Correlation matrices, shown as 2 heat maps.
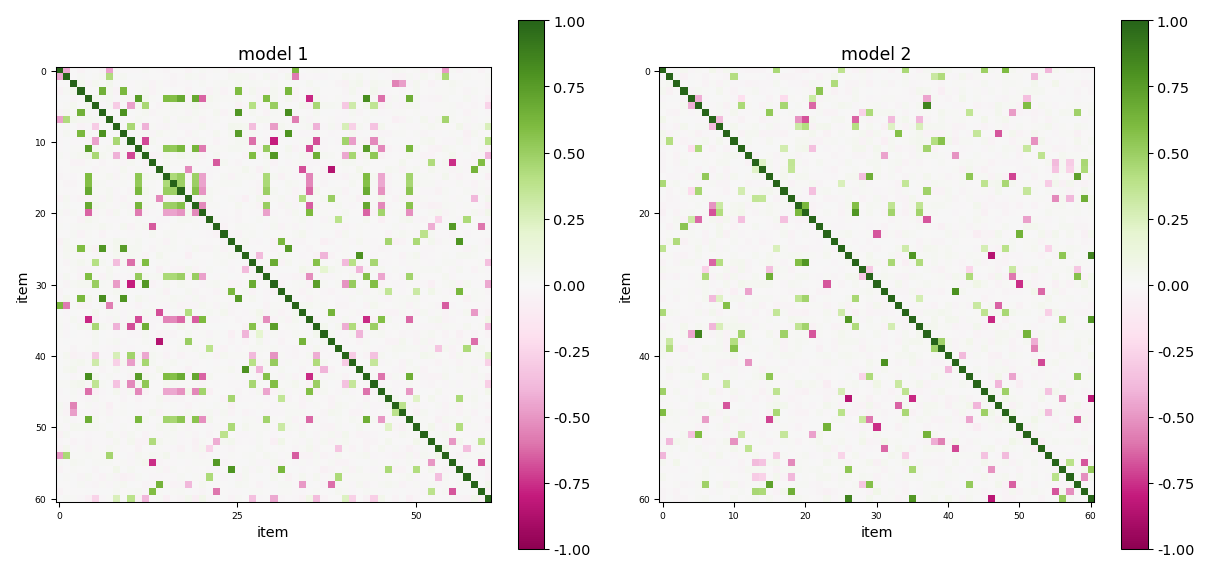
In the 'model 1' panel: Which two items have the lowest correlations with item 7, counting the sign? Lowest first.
33, 0
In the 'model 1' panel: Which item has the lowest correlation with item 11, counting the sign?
35
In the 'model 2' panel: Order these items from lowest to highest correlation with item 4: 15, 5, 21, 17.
5, 17, 15, 21
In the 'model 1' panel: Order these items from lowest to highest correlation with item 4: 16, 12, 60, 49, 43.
60, 12, 16, 49, 43
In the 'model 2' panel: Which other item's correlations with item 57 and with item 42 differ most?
59
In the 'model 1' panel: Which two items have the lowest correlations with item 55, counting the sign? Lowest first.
13, 59
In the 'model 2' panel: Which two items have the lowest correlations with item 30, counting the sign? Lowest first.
50, 23
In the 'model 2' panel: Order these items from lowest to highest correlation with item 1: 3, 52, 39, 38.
52, 3, 38, 39
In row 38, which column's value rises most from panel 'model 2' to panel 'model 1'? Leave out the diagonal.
34
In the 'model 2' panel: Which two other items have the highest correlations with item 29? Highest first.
15, 58
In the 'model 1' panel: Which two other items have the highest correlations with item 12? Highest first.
30, 36
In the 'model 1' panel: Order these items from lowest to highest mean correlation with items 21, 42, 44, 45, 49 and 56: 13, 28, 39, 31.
28, 13, 39, 31
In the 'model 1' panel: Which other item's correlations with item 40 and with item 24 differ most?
56
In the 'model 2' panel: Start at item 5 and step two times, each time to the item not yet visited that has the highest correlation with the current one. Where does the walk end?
51
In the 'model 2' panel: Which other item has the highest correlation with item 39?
10
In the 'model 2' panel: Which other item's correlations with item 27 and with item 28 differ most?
20
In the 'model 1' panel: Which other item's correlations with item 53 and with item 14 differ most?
38
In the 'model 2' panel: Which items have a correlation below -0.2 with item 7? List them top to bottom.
8, 19, 20, 27, 32, 36
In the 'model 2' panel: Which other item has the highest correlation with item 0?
48
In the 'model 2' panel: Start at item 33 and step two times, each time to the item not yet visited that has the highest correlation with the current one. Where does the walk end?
44
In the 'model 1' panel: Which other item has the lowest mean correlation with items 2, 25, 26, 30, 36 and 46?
10
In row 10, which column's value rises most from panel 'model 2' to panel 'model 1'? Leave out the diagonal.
52
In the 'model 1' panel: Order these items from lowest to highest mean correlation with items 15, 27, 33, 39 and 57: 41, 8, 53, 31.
53, 8, 31, 41
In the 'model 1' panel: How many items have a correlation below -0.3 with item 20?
9
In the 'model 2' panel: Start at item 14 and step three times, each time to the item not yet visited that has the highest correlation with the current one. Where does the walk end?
13
